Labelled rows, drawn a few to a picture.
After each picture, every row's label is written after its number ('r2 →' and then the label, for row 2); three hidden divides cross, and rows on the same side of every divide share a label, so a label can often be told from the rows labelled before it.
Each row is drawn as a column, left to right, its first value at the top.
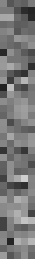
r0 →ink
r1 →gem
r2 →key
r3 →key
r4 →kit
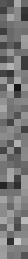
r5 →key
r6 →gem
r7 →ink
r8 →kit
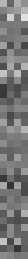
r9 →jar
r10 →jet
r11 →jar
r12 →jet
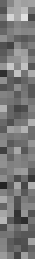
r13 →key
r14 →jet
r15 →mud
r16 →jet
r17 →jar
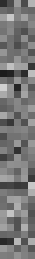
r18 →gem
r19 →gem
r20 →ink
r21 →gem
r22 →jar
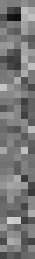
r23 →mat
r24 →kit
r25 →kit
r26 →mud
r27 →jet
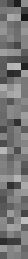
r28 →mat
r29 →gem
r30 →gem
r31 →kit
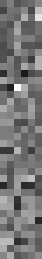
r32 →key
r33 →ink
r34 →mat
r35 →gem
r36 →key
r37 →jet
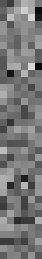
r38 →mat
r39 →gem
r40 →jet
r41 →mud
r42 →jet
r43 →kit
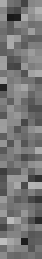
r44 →ink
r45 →kit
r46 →kit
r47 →gem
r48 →mud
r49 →mud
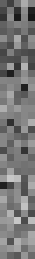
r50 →key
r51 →gem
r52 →kit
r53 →ink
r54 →kit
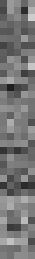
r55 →key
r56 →ink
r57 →ink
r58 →key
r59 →jet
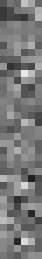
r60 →key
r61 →kit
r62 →mat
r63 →jar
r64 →jar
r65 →jet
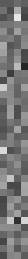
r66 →mat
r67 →key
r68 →jet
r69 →kit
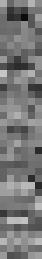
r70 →jar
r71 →kit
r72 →kit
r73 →kit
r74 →jar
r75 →ink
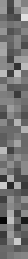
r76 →mud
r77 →key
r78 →jar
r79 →jet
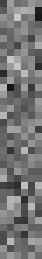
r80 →gem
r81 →ink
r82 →jet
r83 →mud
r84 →ink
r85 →kit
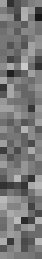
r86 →ink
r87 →gem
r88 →key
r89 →jet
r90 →mud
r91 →kit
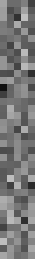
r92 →ink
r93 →key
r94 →kit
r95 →jet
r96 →key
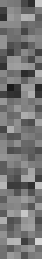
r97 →kit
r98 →ink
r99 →ink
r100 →gem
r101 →gem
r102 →jar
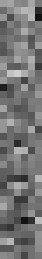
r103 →ink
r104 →jar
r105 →mud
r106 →mud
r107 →jet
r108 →kit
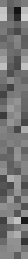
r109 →jet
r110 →key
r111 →kit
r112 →jet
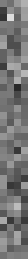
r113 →kit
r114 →jet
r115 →ink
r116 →mud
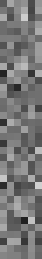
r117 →gem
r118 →jar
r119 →ink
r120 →jet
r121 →key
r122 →mud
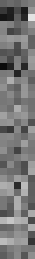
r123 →kit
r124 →kit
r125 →key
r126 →kit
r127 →jet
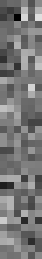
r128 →key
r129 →key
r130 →kit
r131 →jet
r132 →mat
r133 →jet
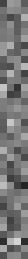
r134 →mat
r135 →jar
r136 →ink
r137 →gem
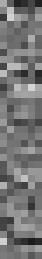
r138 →jar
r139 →jet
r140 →gem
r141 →gem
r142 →mat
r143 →gem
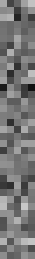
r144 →ink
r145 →gem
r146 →kit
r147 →ink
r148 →jar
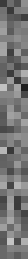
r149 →mat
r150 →key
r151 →mat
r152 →jar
